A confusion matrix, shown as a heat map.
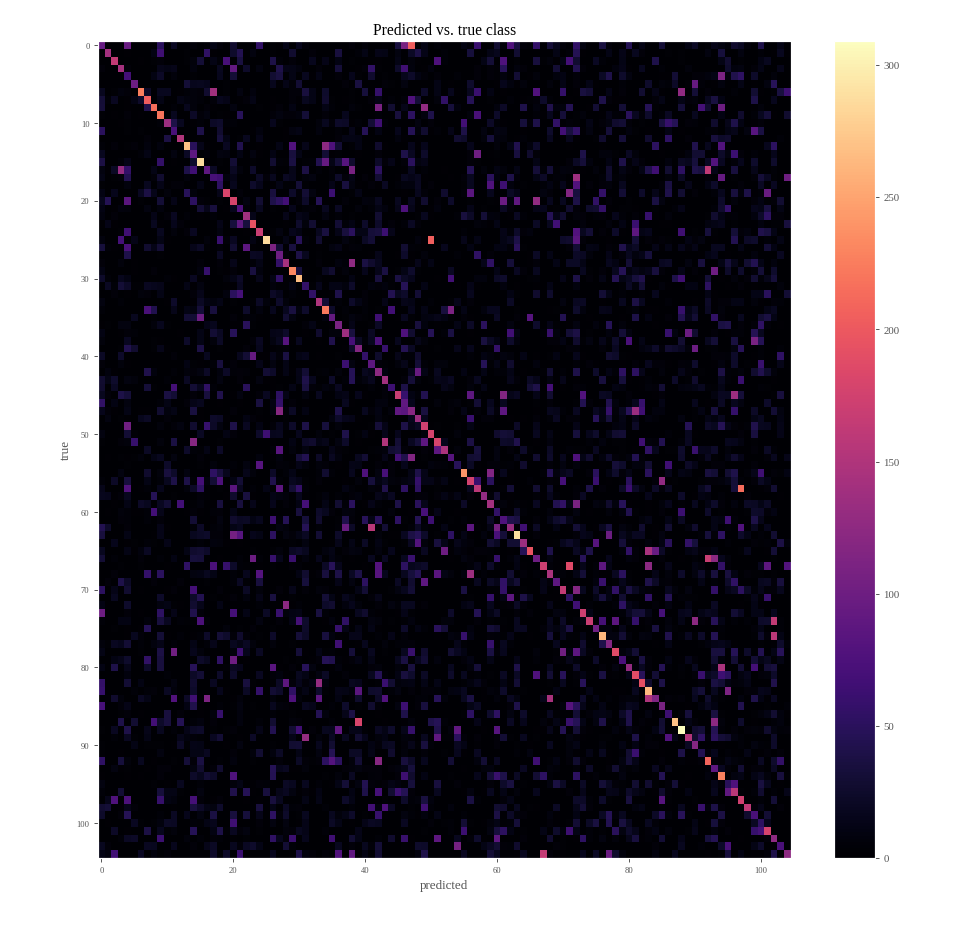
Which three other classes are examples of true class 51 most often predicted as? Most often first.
43, 14, 49
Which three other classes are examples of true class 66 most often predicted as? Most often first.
92, 93, 23
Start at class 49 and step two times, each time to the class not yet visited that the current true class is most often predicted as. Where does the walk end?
94
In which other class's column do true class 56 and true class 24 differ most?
85
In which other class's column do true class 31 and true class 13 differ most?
34
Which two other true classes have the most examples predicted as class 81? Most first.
47, 24
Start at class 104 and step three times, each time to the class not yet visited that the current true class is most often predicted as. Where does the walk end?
62
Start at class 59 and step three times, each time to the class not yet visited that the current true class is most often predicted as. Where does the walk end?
38
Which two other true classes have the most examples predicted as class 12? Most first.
59, 87
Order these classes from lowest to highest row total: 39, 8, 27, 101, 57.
27, 39, 101, 8, 57
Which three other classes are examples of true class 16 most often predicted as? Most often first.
92, 3, 38
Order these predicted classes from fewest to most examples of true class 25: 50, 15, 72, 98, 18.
15, 98, 18, 72, 50
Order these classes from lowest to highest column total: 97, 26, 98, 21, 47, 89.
98, 89, 21, 97, 26, 47
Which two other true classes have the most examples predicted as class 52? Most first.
65, 7
